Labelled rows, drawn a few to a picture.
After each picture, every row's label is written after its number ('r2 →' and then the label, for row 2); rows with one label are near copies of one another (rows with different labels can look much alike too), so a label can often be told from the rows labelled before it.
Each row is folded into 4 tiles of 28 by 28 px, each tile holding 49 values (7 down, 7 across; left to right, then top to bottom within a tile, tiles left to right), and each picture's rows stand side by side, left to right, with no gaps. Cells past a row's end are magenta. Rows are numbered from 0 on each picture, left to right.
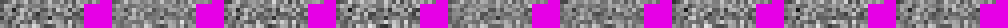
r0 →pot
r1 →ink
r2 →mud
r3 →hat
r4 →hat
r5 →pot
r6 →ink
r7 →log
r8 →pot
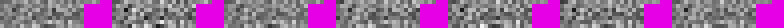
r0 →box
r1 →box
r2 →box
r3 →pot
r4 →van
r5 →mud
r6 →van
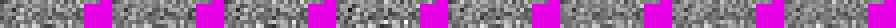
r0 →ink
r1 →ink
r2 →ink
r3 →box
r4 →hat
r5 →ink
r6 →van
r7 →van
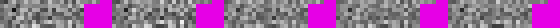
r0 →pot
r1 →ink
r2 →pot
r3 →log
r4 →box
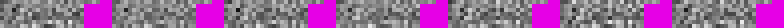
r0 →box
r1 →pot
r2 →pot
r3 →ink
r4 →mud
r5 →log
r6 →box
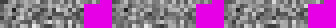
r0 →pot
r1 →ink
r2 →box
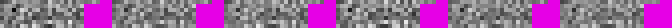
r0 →box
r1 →box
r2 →ink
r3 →hat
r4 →box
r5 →box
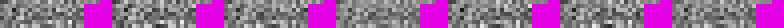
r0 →mud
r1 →hat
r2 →pot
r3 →mud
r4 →van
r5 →ink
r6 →van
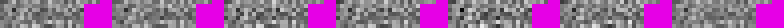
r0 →pot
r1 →box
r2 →mud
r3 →mud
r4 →pot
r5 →ink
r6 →pot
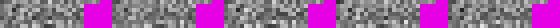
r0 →box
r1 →ink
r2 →box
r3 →mud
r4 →pot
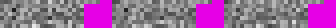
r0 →van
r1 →pot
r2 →log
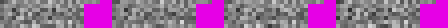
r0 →mud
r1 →mud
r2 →box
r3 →mud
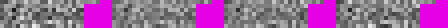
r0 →pot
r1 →box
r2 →ink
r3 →ink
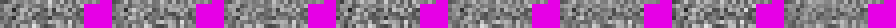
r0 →van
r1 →ink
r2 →van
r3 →pot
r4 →pot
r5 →mud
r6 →hat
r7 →hat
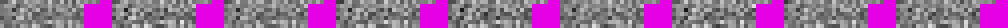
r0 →hat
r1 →mud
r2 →log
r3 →mud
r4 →pot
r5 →van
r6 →log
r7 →ink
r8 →ink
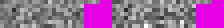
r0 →box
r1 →van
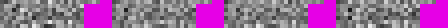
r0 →box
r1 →pot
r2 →mud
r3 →log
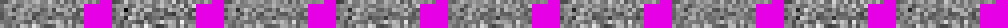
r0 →hat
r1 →log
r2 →mud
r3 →log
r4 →van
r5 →log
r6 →hat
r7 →log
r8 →box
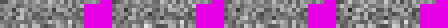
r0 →mud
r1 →ink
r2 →pot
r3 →hat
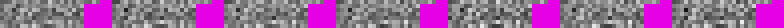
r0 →box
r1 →pot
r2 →log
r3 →log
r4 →box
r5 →ink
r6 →log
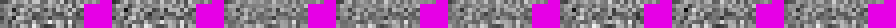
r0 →log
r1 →pot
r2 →mud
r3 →mud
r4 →ink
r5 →ink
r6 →box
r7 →van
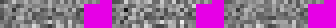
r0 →hat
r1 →log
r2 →van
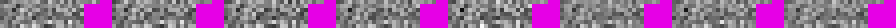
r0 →box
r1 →hat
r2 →hat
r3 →pot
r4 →van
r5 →box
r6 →log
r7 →box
